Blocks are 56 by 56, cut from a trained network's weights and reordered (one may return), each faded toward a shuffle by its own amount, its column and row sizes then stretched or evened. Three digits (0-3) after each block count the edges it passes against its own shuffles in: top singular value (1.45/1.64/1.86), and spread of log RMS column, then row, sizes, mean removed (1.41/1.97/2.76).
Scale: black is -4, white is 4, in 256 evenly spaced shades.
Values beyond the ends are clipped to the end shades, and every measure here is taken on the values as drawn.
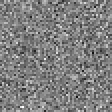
0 0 0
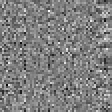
3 2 1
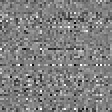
2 1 3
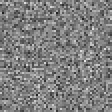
1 0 0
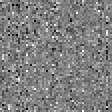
0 2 0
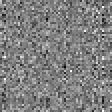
2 2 0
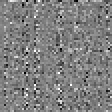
1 3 1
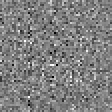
1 2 1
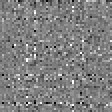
0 2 2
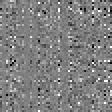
0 3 2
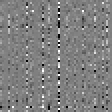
3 3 0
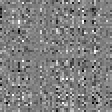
2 3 2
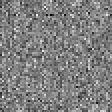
1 1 0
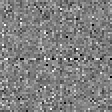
0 1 1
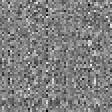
2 2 0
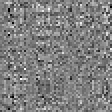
2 2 1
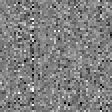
1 2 0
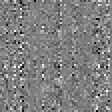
1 3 1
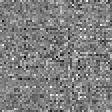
1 1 2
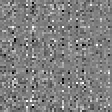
0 3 2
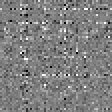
2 2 2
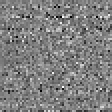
1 1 2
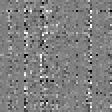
0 3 1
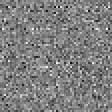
0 0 2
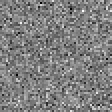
0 0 0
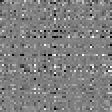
1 2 3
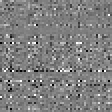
2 2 3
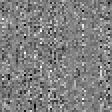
1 3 0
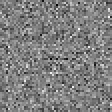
1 1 1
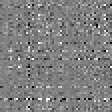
3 2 3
